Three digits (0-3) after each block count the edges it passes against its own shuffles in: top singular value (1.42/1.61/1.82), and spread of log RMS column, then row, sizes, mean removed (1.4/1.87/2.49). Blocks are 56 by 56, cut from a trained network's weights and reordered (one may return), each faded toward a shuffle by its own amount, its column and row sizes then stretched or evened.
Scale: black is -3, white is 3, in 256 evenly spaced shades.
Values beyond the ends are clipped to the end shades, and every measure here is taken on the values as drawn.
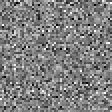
1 1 2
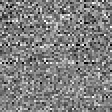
2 0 2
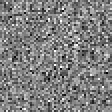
3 1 0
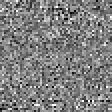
1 0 2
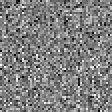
2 2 0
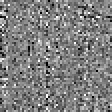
0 3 1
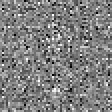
0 3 1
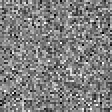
1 0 0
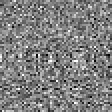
3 0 2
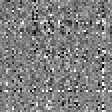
1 3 2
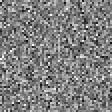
0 1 0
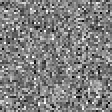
1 1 1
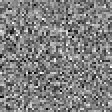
3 0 1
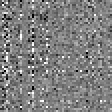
2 3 2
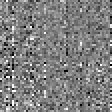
0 3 2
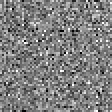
0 1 2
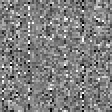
1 3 0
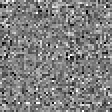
0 2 2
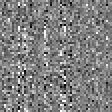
1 3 0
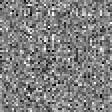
2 3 1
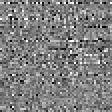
3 1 3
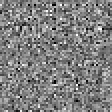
2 1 2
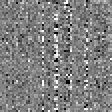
3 3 1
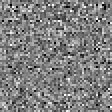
1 1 2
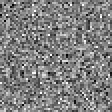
1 0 1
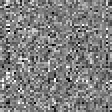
3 3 1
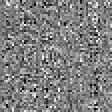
2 3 0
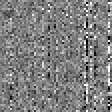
3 3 0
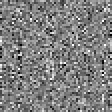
0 2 0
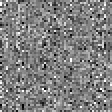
1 3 1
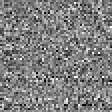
3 1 2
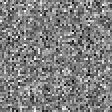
1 1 1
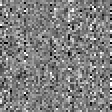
0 3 0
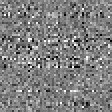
2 2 3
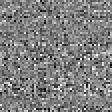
1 1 3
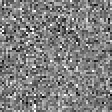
0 2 1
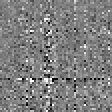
2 3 2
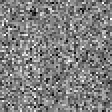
0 1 0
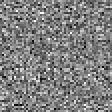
3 0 1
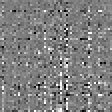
2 3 3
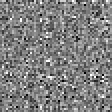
1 2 1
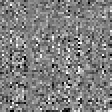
0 3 2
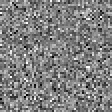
2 2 0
